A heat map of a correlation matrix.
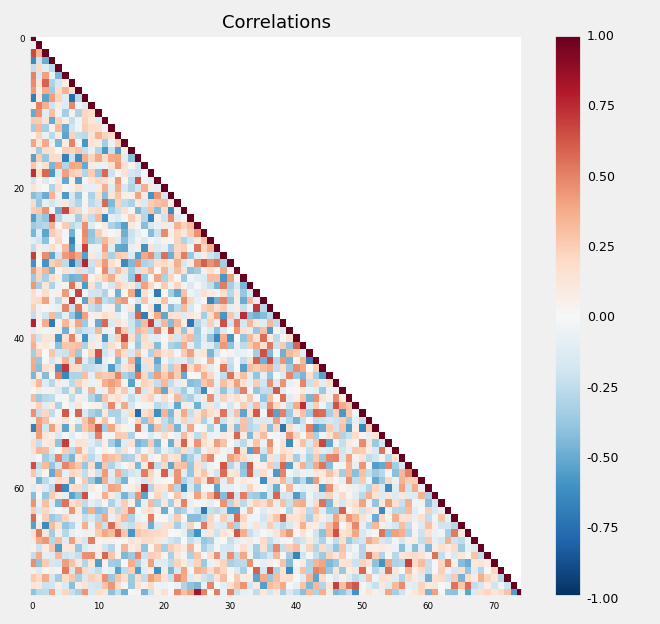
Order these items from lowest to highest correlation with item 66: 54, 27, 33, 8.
54, 33, 8, 27
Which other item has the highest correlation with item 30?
8
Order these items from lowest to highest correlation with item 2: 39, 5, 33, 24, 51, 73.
24, 73, 39, 33, 51, 5
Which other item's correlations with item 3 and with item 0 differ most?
38
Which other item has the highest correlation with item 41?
49
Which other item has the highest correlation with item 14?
40
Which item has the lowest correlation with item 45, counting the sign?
5
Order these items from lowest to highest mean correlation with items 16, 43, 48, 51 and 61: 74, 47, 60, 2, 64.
2, 60, 74, 64, 47
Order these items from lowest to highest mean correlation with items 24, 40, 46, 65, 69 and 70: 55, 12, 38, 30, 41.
55, 38, 30, 12, 41
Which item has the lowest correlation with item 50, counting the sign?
16
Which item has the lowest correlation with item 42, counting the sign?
43
